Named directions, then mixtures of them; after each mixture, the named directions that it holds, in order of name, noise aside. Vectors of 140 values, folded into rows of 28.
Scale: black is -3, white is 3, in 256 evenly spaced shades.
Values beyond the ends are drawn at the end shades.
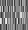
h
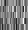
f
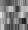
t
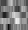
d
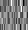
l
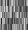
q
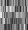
f, q, t.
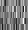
f.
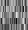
f, q.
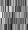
q, t.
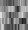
t.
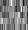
d, l.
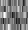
d, l.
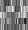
f, l, t.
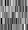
f, q.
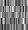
f, q.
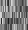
q.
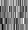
f, h, t.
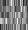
d, h, l.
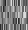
f, h, l.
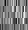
f, h, l.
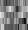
t.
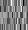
l.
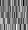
f, h, l.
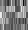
l, q, t.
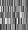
h.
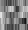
t.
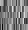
f, l, q.
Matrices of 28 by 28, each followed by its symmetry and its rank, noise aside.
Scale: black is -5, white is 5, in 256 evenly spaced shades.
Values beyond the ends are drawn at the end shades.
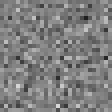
antisymmetric, rank four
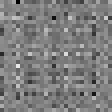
no symmetry, rank three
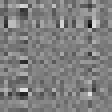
antisymmetric, rank two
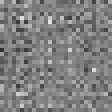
no symmetry, rank three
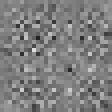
symmetric, rank four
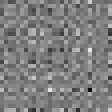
symmetric, rank two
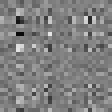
no symmetry, rank two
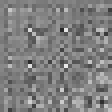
symmetric, rank four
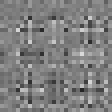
antisymmetric, rank two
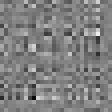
antisymmetric, rank two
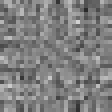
antisymmetric, rank four
